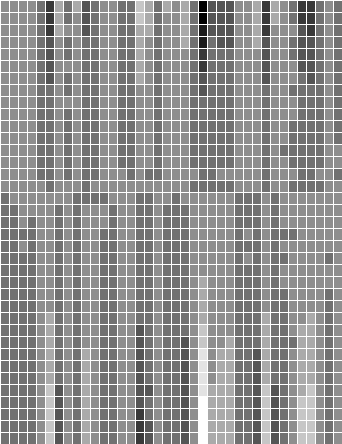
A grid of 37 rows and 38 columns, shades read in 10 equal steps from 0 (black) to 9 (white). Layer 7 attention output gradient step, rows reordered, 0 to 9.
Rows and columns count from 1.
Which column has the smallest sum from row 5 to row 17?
23
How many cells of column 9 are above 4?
16
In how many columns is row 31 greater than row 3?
17
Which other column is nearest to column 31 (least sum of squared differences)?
7
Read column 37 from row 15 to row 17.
5 5 5
